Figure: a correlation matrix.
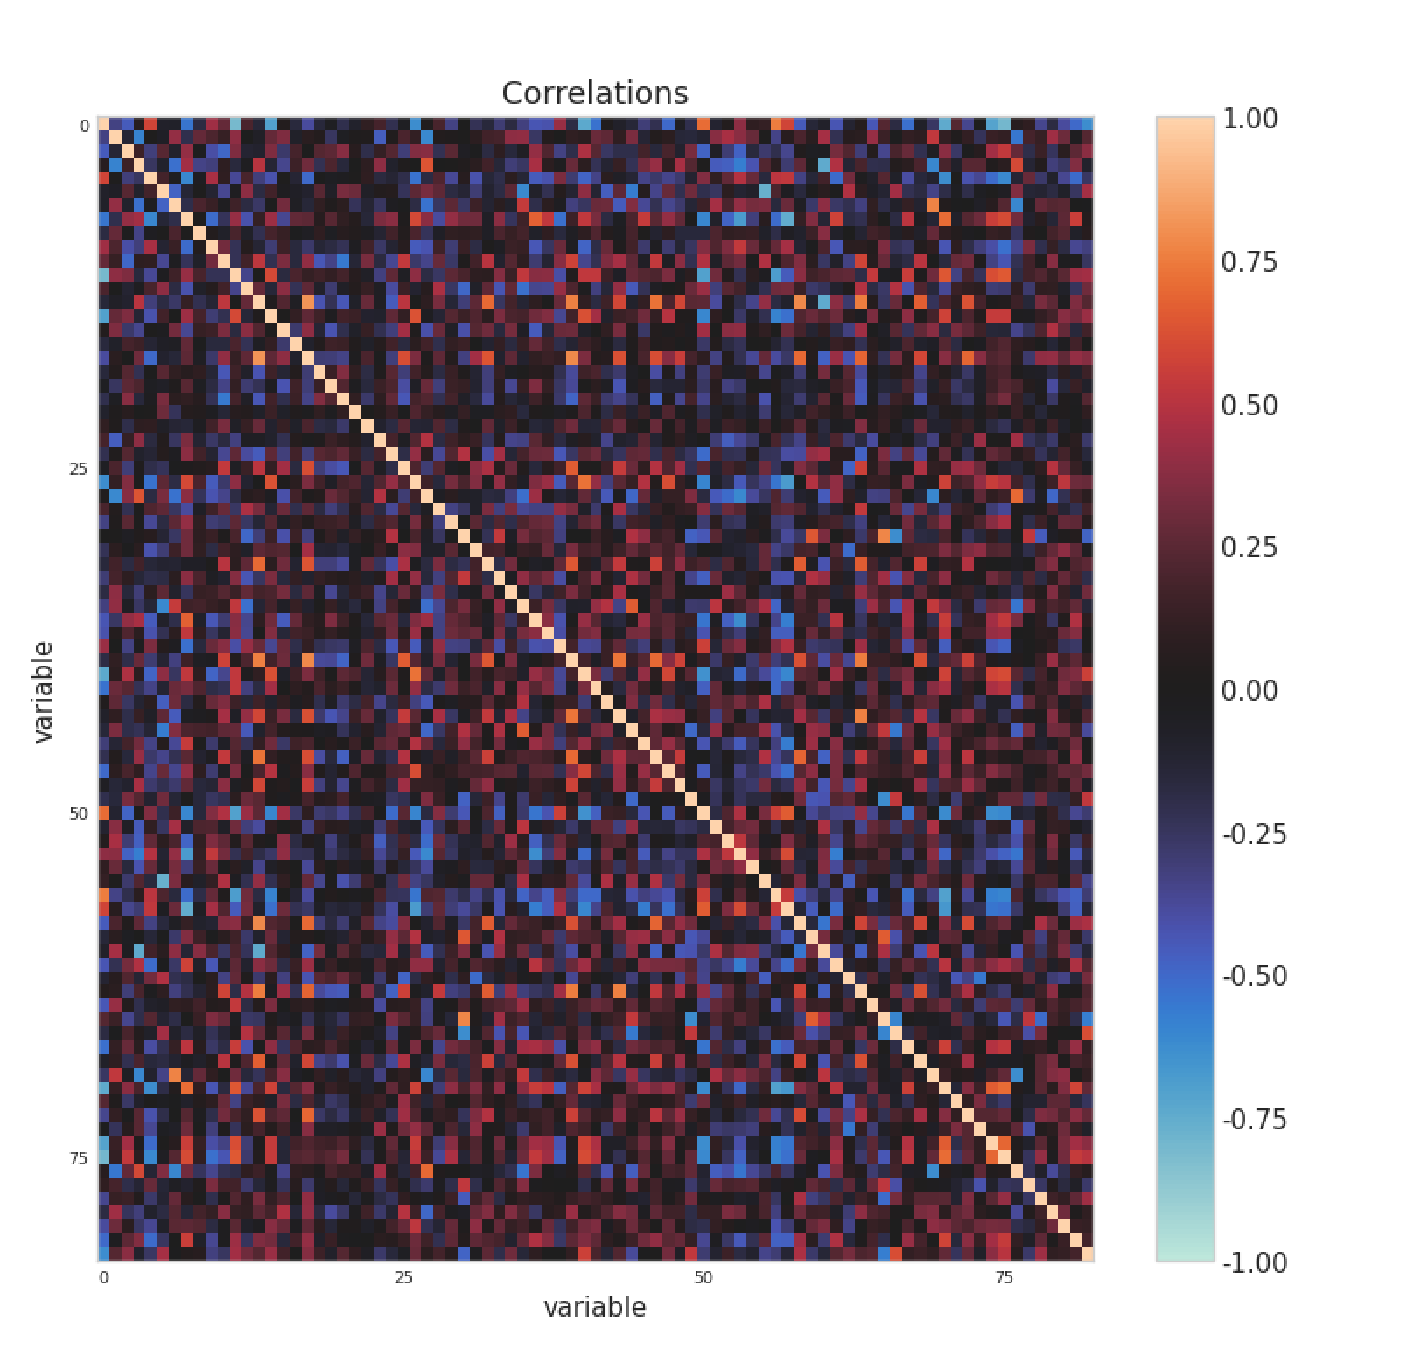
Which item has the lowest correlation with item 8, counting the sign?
3
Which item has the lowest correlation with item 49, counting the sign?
65
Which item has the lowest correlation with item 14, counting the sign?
0
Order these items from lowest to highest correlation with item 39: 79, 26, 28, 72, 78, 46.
78, 26, 28, 79, 72, 46
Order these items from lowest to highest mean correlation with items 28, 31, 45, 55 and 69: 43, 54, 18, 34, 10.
18, 54, 34, 43, 10
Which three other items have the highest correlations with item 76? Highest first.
27, 3, 23
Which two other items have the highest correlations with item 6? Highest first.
69, 35
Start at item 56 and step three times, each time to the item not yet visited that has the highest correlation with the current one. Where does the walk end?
57
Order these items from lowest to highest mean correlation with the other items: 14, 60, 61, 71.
60, 71, 61, 14
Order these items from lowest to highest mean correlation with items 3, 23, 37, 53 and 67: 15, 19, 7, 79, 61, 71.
15, 79, 71, 19, 61, 7
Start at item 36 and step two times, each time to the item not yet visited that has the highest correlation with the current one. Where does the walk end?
70
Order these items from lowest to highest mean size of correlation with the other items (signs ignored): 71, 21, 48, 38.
21, 71, 48, 38
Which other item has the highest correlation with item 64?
11
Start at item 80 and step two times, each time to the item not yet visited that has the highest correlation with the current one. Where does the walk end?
40
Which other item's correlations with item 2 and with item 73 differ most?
62
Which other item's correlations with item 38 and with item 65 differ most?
30
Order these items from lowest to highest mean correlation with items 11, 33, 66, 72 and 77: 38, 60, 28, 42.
38, 28, 60, 42
